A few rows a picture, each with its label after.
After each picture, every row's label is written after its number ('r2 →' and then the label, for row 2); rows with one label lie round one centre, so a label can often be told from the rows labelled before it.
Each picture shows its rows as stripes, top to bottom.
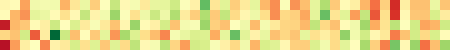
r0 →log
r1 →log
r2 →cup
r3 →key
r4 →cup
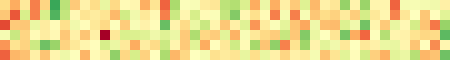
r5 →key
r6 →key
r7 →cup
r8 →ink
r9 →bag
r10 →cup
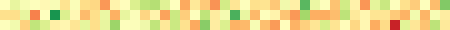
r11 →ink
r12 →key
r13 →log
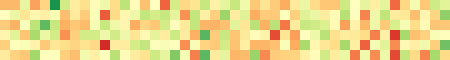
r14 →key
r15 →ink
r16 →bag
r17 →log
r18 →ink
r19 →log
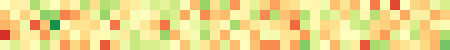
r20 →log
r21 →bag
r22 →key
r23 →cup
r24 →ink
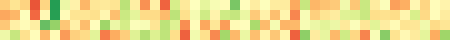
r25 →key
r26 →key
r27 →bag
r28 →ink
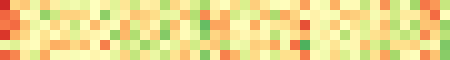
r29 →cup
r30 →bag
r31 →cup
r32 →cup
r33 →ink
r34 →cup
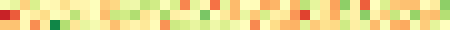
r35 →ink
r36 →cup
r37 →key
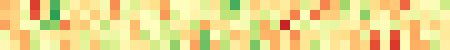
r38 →key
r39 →key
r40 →bag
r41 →log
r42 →log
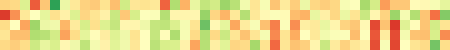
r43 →key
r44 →cup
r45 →log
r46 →log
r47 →log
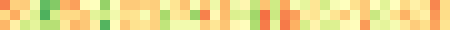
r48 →bag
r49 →bag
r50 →bag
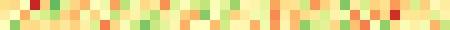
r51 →key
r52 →log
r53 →ink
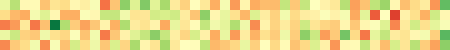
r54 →ink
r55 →log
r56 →key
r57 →ink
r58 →cup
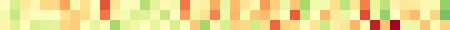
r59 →ink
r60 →ink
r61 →log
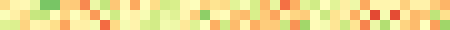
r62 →bag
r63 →log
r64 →ink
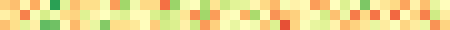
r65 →key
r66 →log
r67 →bag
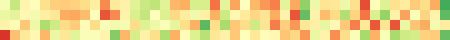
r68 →ink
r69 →ink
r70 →log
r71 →cup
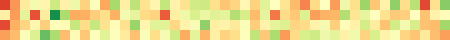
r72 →cup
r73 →key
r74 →cup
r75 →bag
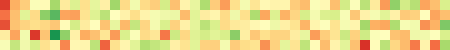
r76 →cup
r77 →bag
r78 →cup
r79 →key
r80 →ink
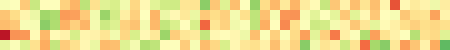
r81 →log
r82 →bag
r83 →bag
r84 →cup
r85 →ink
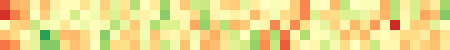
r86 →cup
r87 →cup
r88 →log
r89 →bag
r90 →bag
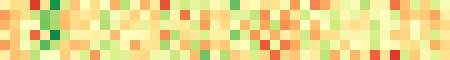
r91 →key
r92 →bag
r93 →bag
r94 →key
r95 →bag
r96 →log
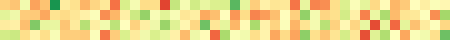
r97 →key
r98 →ink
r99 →log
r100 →ink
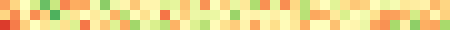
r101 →bag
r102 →key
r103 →cup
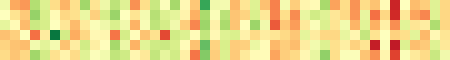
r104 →log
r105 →log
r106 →log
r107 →key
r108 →log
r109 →log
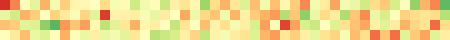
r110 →cup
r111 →ink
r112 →bag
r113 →log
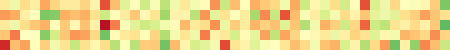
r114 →ink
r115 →bag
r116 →ink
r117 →bag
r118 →cup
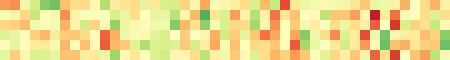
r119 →bag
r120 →log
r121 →log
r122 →ink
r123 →ink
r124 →log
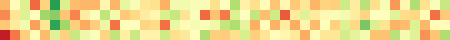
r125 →key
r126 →bag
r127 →key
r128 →cup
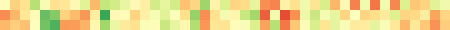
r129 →log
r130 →bag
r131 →bag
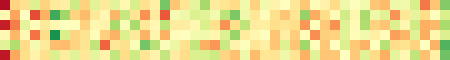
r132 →cup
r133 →key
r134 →cup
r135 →key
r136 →ink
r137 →cup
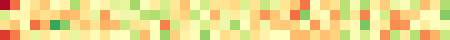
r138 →cup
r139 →ink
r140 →key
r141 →cup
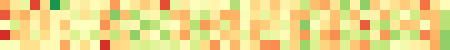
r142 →key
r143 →cup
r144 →ink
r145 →cup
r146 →ink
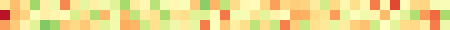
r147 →log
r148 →cup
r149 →bag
